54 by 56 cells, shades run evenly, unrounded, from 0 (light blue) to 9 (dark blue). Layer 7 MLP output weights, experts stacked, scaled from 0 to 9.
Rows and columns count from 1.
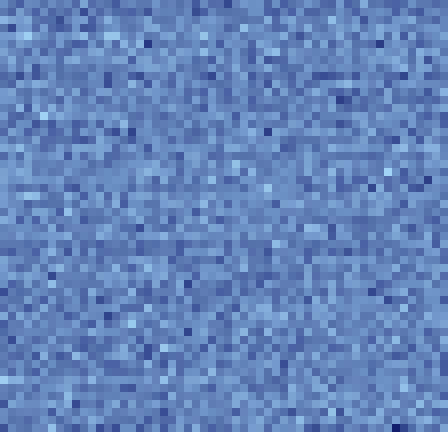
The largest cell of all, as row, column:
54, 50
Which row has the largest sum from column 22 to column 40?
2
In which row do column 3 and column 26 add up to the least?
5
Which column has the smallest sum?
30
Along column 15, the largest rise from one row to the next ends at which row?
6
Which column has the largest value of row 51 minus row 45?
10
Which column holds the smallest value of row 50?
9
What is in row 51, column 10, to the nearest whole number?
7
